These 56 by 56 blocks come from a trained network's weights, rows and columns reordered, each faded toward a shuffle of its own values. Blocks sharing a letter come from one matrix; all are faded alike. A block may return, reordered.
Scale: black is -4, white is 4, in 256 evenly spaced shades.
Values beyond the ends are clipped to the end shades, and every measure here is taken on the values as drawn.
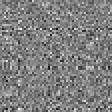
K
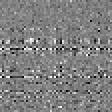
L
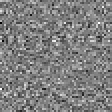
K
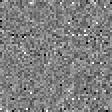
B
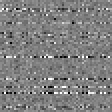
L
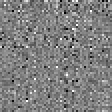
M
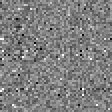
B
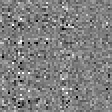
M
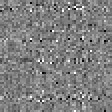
M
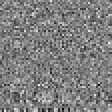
K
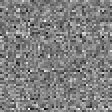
K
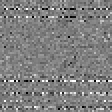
L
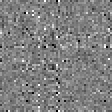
M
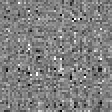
M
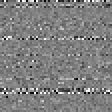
L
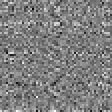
K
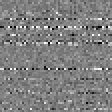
L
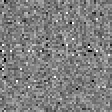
B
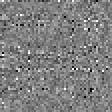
M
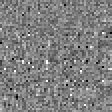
B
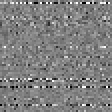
L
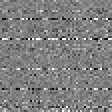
L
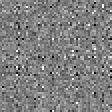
M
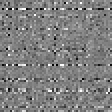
L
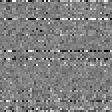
L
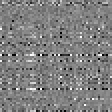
L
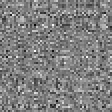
K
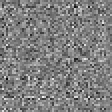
K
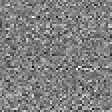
K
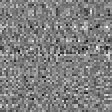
K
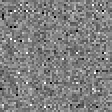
B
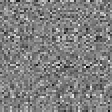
K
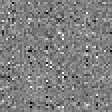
M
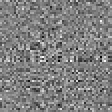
K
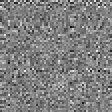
K
